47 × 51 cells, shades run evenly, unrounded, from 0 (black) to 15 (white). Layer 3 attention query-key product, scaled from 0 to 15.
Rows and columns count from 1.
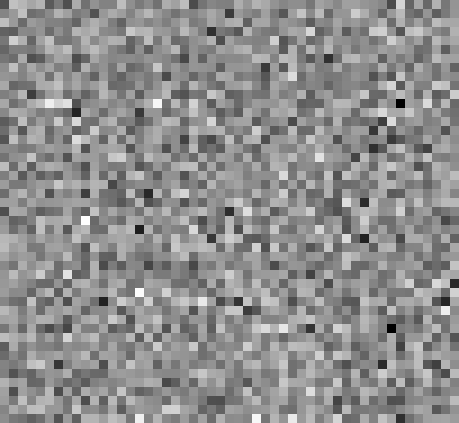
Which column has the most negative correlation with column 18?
45
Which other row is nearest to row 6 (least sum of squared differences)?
21
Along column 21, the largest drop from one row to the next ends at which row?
23
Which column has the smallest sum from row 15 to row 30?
38
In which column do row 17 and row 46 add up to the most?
9
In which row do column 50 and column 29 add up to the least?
34
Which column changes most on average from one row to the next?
44
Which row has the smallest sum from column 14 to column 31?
30
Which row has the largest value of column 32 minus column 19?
37
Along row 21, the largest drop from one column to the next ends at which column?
13
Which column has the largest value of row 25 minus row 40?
41
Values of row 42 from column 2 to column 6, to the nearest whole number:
5 7 6 8 9
